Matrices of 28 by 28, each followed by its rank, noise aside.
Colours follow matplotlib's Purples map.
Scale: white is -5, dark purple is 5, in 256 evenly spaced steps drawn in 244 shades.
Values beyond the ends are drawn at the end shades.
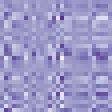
two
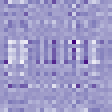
two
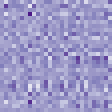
three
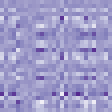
two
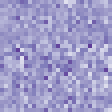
six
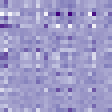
two
